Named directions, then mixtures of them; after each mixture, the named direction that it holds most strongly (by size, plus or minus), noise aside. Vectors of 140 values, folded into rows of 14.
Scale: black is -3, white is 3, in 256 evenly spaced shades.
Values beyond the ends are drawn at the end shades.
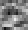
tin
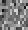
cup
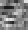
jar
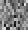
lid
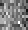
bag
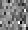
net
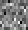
net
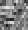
jar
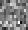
net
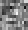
jar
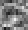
tin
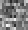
jar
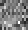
bag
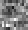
tin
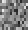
cup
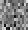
lid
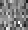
bag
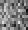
bag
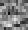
tin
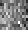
bag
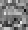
tin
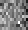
bag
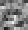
tin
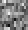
tin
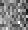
bag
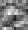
tin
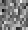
cup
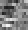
jar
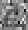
net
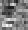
jar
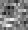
jar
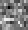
jar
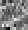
tin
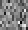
net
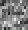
tin
